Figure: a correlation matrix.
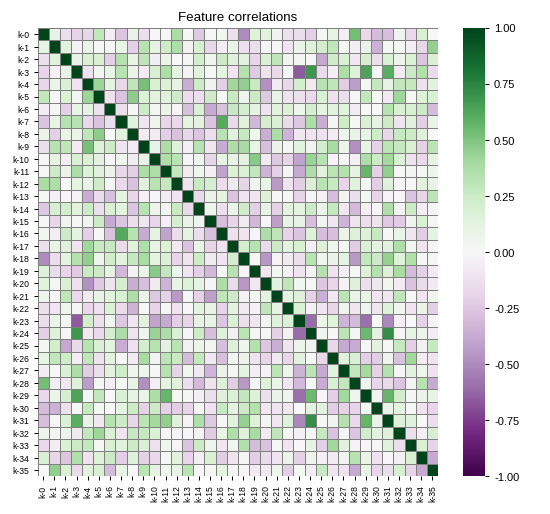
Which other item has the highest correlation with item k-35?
k-1
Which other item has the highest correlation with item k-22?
k-20
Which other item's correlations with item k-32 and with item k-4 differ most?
k-26
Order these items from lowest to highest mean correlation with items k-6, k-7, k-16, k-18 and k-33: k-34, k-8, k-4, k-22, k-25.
k-25, k-22, k-34, k-4, k-8
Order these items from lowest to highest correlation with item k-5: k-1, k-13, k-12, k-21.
k-13, k-1, k-21, k-12
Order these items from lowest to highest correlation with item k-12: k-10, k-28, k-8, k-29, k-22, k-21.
k-21, k-8, k-22, k-29, k-28, k-10
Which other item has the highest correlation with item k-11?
k-29
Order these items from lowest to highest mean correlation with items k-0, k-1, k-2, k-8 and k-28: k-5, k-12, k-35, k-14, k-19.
k-14, k-19, k-35, k-12, k-5
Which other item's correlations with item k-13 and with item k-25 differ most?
k-4
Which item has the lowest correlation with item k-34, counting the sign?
k-35
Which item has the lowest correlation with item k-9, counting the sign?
k-28
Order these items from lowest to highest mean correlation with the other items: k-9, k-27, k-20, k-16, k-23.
k-23, k-20, k-16, k-27, k-9
